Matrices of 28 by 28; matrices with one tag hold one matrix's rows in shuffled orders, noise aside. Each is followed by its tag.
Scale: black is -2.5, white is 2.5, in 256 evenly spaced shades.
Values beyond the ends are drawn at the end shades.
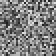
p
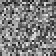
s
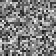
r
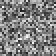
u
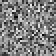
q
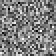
q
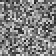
p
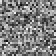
u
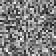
p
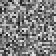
r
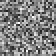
p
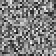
q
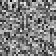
r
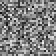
r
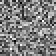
r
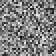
q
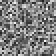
r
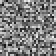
u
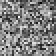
s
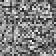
s
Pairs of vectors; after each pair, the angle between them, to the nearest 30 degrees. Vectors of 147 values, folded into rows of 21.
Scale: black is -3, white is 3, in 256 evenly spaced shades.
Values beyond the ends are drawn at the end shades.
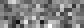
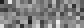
60 degrees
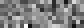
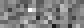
90 degrees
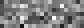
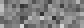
150 degrees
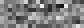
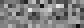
150 degrees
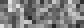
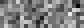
60 degrees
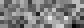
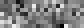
120 degrees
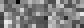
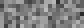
150 degrees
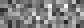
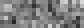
90 degrees
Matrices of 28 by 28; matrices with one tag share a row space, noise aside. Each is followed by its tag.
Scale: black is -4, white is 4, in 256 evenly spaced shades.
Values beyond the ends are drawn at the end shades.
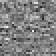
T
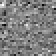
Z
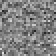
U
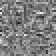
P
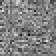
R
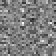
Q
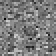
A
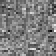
Q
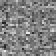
Z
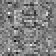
A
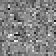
A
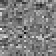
P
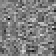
Q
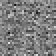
A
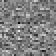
T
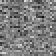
P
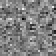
Q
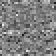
U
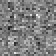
A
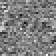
Z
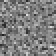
Z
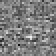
T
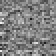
T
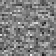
T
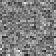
U
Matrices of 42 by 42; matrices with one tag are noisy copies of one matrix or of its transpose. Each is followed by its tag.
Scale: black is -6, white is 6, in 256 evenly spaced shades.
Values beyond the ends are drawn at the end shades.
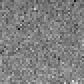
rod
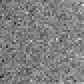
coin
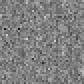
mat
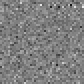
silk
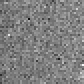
rod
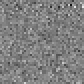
silk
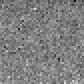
rod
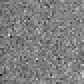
rod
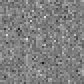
mat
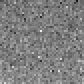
coin
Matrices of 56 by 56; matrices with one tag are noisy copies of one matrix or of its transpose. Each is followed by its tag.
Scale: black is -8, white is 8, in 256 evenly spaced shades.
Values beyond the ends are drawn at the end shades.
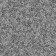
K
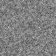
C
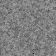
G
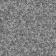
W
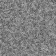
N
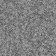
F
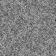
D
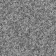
G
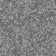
F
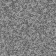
C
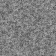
G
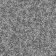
K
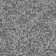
D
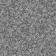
C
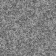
D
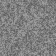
D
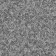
W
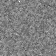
C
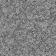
F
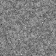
D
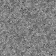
G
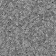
F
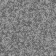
K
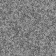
G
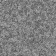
N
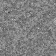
D
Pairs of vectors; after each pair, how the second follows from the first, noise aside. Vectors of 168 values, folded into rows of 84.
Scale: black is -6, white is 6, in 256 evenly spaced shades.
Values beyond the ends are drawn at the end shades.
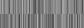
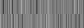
wrapped around, partly zeroed.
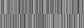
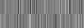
wrapped around, negated, partly zeroed.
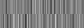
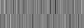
wrapped around, negated, partly zeroed.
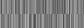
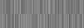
reversed, negated, shrunk.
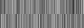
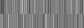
wrapped around, negated, partly zeroed.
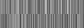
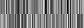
negated, scaled up.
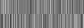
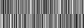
negated, scaled up.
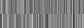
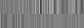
wrapped around, partly zeroed.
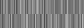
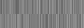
reversed, negated, shrunk.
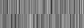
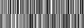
negated, scaled up.
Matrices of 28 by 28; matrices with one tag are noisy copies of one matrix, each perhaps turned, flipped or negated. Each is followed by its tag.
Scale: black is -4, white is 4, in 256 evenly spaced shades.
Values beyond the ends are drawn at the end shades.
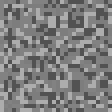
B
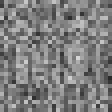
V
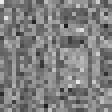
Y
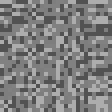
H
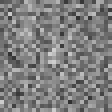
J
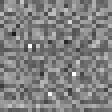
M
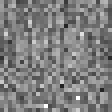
V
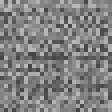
J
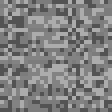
V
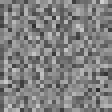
M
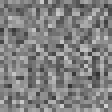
B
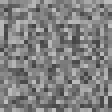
B
